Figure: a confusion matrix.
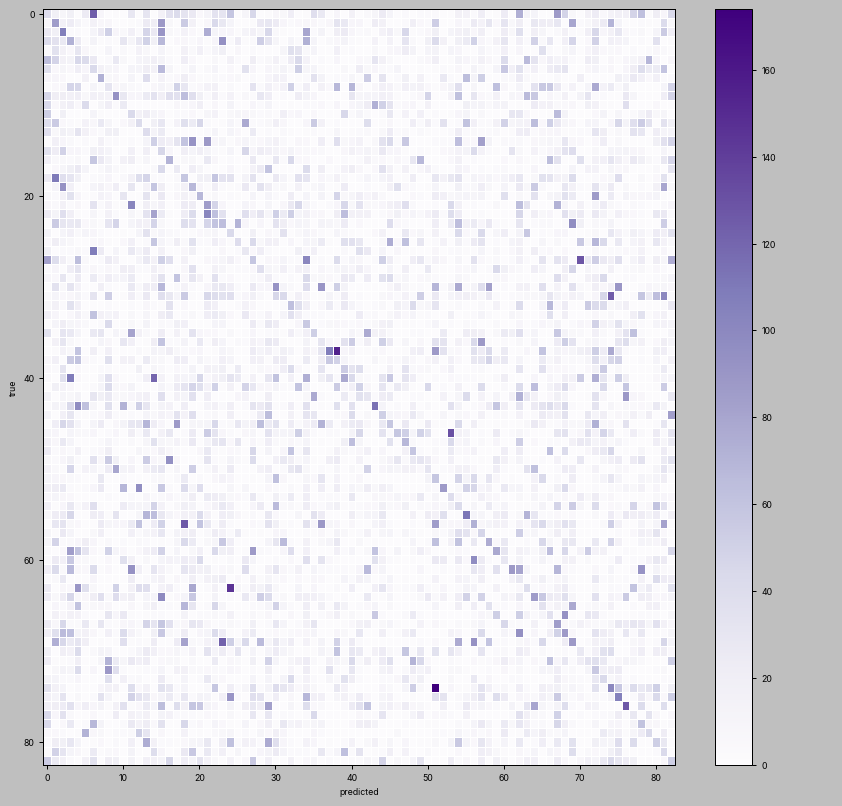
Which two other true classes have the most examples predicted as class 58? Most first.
30, 69
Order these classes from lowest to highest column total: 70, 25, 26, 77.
25, 70, 26, 77
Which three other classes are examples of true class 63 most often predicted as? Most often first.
24, 4, 19
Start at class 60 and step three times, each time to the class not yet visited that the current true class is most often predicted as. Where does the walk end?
1
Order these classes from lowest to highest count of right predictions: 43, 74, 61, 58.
58, 61, 74, 43
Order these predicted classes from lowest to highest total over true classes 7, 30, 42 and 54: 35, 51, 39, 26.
26, 39, 51, 35
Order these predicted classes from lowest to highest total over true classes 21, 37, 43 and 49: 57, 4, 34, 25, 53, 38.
25, 57, 34, 53, 4, 38
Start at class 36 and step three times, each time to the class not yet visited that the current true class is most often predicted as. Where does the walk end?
80
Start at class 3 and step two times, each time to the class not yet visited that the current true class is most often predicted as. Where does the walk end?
69
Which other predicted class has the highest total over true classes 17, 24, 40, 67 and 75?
34
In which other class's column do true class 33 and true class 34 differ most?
6
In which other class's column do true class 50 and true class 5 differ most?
79
